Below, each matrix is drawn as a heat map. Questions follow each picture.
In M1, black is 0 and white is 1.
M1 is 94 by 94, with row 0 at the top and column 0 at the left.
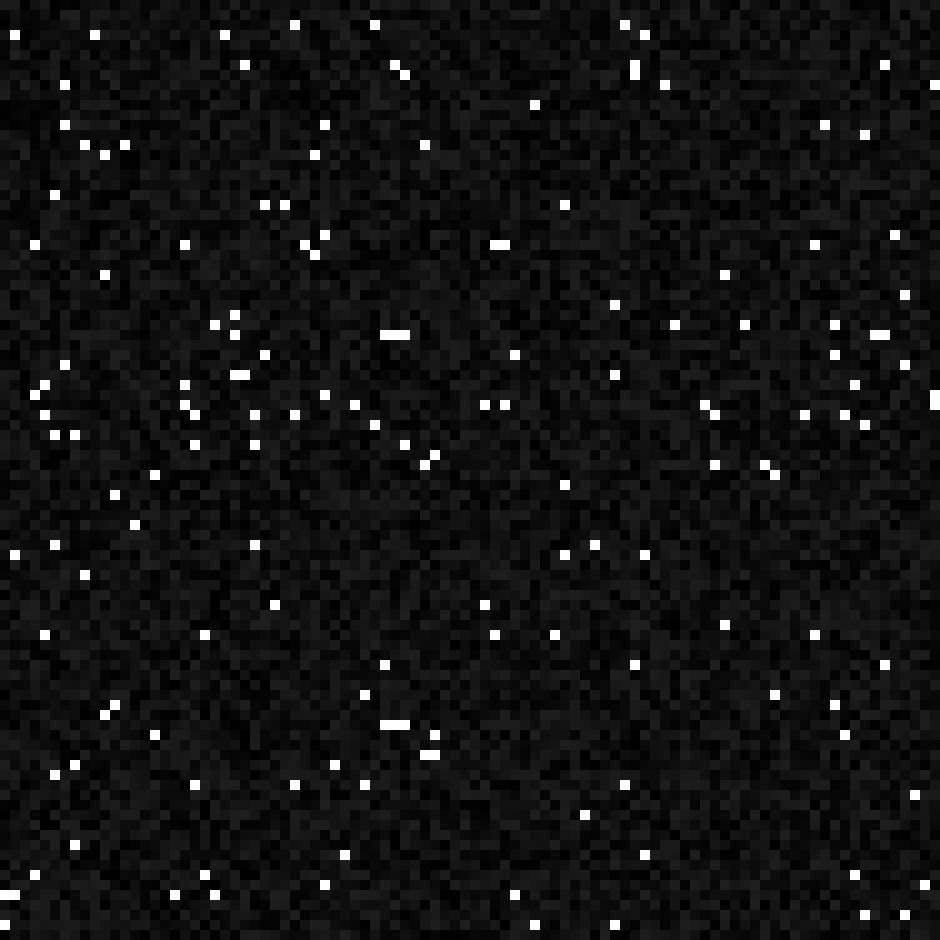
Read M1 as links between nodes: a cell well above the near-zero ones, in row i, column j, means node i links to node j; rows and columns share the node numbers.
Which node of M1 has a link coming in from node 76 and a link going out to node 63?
node 7
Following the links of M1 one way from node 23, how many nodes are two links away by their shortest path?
8
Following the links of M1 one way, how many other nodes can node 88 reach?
9
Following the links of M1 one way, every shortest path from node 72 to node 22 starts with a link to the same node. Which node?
node 39
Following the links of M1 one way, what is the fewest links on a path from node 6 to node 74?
3
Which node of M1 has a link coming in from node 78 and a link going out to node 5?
node 19
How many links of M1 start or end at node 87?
4
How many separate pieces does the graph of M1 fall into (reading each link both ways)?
4
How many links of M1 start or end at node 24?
8
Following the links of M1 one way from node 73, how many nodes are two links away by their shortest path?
4
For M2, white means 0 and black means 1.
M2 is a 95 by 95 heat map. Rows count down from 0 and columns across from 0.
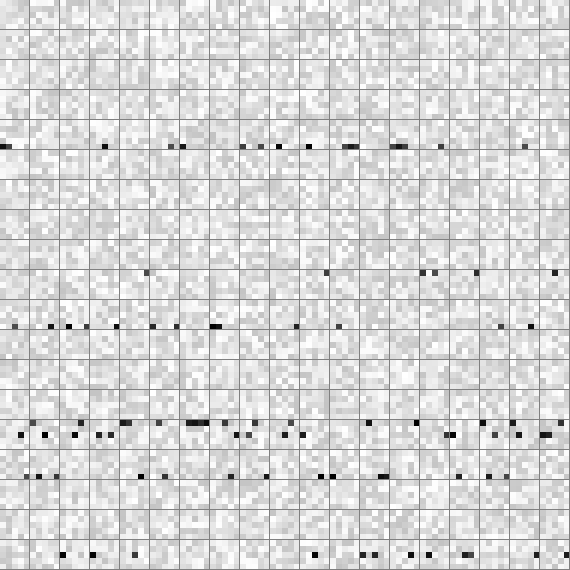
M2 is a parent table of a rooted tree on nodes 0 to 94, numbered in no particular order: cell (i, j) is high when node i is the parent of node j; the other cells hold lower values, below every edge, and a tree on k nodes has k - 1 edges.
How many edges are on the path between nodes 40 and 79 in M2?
3
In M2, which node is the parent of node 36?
54
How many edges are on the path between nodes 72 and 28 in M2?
3
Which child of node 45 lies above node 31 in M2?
70
